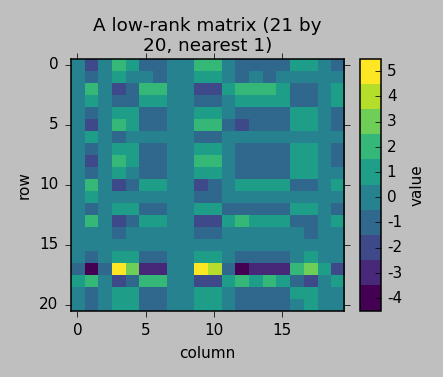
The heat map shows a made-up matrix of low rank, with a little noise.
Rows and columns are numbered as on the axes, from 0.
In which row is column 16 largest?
17
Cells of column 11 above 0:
3
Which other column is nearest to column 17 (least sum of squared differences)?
4
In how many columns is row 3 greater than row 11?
7
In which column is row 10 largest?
1
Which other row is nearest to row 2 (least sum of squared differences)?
18
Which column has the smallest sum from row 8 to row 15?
9
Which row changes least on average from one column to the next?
15
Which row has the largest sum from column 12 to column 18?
2
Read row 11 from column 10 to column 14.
-1 0 0 0 0
